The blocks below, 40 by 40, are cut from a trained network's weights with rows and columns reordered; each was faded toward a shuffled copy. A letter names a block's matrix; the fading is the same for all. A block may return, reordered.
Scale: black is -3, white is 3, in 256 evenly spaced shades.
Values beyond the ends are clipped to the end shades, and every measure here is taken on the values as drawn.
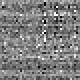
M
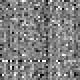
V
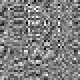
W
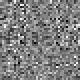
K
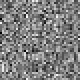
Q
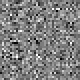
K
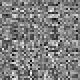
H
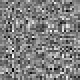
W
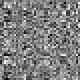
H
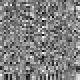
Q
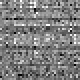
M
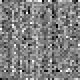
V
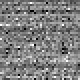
M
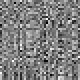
W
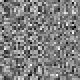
W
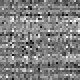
M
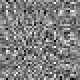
W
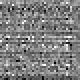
M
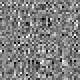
K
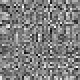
H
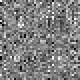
K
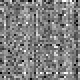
V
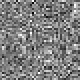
Q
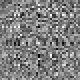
W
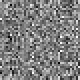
Q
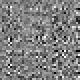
K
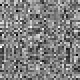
H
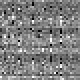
M
